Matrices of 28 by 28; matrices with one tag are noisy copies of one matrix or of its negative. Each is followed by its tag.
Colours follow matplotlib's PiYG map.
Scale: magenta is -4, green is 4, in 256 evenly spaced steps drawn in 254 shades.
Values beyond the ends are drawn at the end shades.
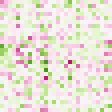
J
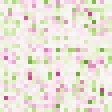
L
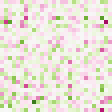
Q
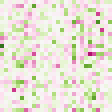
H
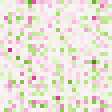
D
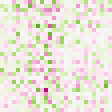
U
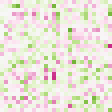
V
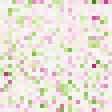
D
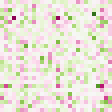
Q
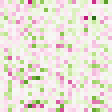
D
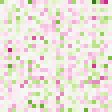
D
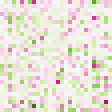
D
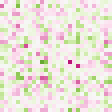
J
